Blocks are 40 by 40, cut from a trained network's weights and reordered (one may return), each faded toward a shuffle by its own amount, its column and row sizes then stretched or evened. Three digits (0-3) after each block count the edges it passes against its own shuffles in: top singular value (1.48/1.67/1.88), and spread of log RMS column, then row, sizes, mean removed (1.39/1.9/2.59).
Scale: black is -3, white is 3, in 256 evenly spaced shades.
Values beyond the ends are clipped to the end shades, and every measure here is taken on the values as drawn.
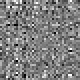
3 2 2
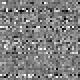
1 0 3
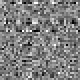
3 0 2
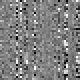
2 3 0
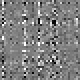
2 3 2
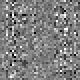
2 3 0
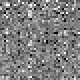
1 2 2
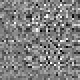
3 2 2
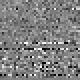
1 0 3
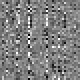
3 3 0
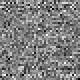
2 0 1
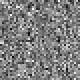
0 1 0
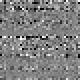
1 1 3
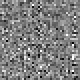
1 2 1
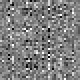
2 3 0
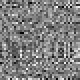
3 0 2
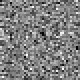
2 1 0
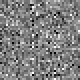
1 2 1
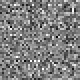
0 0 2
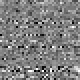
0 0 3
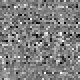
0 0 3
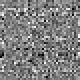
2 1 2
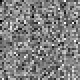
0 1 0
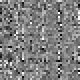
1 3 0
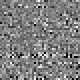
0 1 3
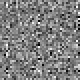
0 2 0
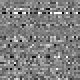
3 0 3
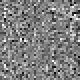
0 2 1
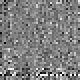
1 2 2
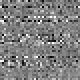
2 1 3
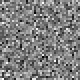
0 1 0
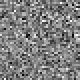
0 0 0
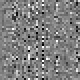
1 3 0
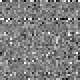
1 1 2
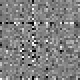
1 2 2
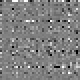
0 2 3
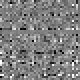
1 2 3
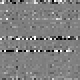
2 0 3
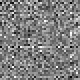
3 1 1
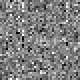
1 2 0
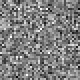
0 0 0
